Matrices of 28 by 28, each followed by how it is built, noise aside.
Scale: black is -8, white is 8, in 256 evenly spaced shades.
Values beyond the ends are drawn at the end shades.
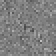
banded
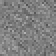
Toeplitz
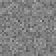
repeating columns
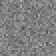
noise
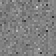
sparse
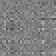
low rank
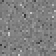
sparse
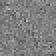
banded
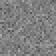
noise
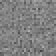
blocks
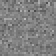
uneven rows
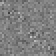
banded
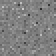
sparse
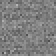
blocks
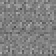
repeating columns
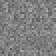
blocks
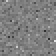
sparse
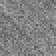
Toeplitz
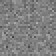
repeating columns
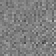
low rank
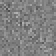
banded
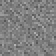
Toeplitz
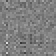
low rank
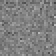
uneven rows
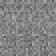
repeating columns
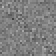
banded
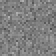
noise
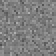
noise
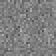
repeating columns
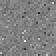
sparse
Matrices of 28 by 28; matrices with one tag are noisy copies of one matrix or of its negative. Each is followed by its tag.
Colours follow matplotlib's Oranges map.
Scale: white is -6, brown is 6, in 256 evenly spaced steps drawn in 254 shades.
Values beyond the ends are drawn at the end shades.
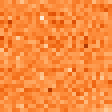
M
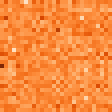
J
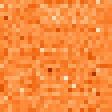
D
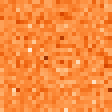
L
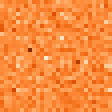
L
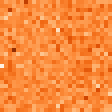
J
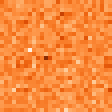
L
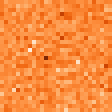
L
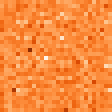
L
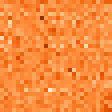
M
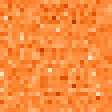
D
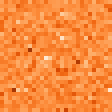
L
